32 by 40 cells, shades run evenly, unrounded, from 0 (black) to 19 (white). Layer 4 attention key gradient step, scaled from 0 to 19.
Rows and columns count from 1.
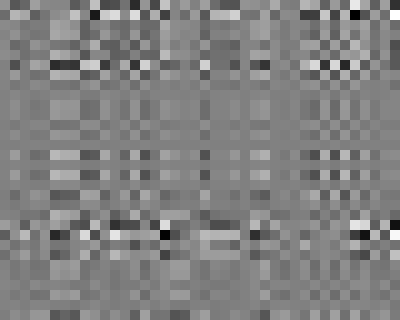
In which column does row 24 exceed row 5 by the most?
40
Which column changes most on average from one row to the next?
36
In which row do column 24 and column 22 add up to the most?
2
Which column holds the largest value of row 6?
17
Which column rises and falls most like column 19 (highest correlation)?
18
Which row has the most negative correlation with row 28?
32
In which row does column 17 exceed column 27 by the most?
23
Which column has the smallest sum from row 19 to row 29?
6
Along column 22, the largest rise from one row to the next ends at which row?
24
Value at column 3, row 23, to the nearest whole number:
7
